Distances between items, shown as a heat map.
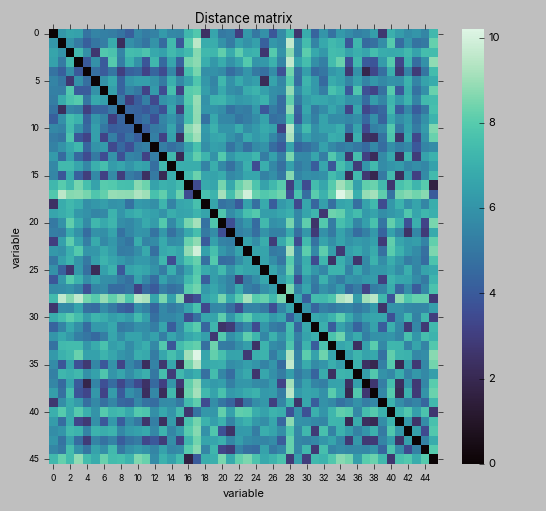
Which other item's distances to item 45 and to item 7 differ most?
16
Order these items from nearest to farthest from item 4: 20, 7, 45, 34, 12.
12, 7, 20, 34, 45
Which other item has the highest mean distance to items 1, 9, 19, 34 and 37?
17
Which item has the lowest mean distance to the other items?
4
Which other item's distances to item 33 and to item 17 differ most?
24
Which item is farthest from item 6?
28
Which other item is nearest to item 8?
1
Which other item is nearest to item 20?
31
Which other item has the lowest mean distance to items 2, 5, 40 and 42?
25
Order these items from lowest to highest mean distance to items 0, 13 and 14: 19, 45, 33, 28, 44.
33, 44, 19, 45, 28
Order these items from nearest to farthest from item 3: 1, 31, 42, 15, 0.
15, 1, 31, 0, 42
